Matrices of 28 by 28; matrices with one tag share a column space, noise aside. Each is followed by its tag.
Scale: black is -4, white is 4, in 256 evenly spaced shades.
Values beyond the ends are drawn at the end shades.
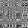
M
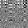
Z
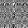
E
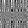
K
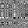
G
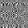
E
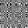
E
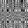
K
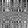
K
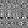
G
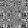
M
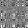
M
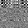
Z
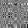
E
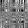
K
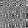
M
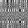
K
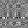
G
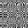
E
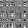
M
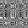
G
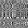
G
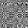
E
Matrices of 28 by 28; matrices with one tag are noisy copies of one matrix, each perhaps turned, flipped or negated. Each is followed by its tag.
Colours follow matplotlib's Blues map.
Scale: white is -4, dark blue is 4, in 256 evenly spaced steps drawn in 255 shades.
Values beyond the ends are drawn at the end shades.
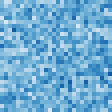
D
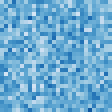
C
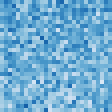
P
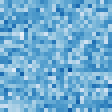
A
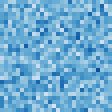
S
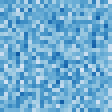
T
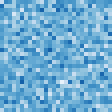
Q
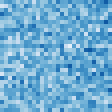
D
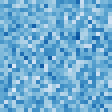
S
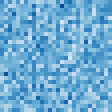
C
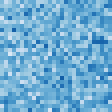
D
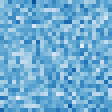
T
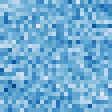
A
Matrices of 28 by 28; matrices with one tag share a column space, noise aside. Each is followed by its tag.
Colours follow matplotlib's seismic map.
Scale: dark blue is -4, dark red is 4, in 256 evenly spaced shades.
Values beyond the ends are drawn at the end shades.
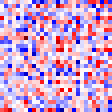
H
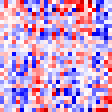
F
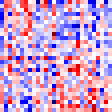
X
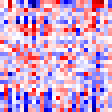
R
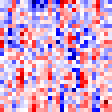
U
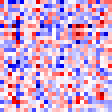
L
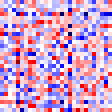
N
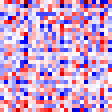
H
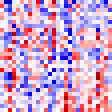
U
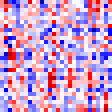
U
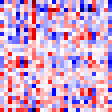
F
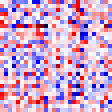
L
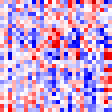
U
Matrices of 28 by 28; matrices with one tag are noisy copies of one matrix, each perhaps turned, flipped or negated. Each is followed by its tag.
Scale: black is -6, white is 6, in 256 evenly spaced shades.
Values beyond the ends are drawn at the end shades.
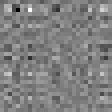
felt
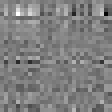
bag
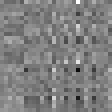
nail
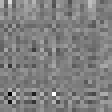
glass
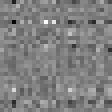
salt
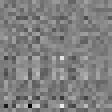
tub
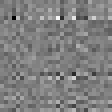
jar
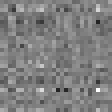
salt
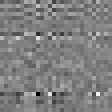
jar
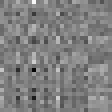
nail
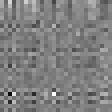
glass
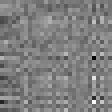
glass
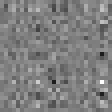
felt
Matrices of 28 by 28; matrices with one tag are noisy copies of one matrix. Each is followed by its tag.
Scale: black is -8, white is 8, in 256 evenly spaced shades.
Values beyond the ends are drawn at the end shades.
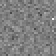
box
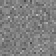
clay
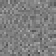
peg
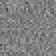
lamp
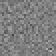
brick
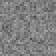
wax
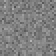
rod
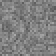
wax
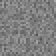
lamp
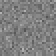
rod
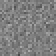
rod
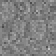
wax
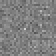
clay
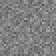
box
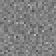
brick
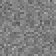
box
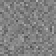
brick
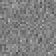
lamp
